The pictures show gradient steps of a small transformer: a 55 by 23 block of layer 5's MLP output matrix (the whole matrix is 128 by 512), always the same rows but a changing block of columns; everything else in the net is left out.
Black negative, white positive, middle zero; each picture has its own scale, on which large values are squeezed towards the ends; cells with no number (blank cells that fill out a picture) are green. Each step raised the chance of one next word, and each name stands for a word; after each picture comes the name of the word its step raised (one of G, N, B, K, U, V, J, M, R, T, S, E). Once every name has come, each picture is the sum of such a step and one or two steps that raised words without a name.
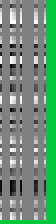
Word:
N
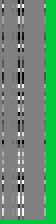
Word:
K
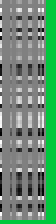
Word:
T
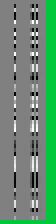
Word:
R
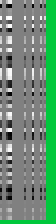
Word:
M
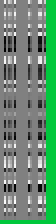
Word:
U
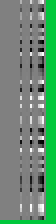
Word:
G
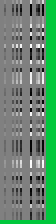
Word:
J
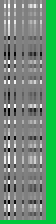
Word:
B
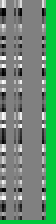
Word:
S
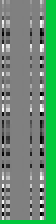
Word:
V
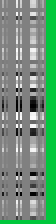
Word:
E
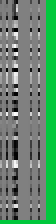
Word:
J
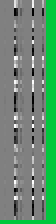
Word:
S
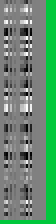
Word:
V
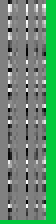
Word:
B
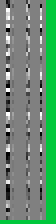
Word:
M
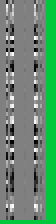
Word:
G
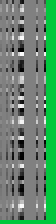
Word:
G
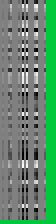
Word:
J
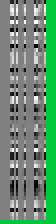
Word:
N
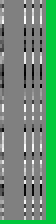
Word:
U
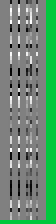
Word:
N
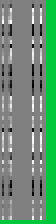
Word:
N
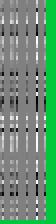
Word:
E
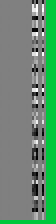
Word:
T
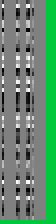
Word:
S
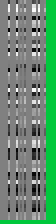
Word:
T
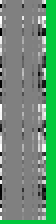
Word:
M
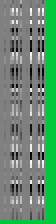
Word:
U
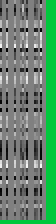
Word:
J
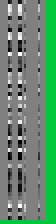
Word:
G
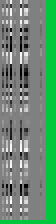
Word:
U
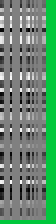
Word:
M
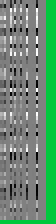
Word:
M
